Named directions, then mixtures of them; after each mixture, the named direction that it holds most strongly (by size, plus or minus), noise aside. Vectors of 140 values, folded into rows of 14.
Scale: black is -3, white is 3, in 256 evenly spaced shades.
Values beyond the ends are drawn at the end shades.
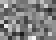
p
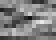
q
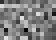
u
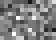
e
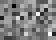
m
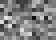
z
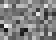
u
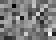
m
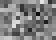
q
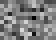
z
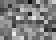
e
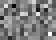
m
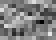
q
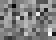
m
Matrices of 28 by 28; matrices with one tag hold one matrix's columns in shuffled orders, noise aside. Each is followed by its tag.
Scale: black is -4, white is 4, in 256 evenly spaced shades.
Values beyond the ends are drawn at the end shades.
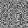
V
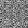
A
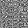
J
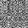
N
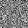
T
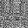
N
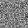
V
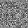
V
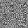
V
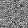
A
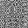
J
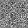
V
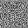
V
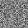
V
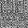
N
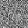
T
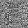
V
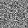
V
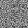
A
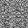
J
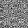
A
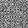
J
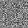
V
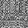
N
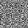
V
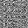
J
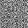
J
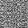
J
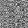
J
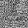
N
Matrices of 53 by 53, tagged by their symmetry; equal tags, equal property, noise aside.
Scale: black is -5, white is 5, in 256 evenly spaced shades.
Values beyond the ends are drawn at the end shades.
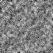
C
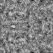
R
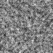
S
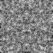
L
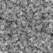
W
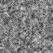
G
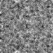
R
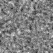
S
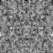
L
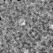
C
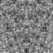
L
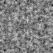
R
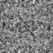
W
